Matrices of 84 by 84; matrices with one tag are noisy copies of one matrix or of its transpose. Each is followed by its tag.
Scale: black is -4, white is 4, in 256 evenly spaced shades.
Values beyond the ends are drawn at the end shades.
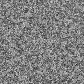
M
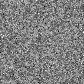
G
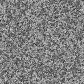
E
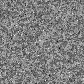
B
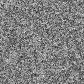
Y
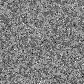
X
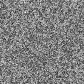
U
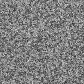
G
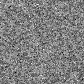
Y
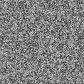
M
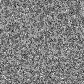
G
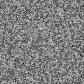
G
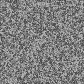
B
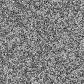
X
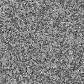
Y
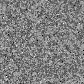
E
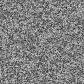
B
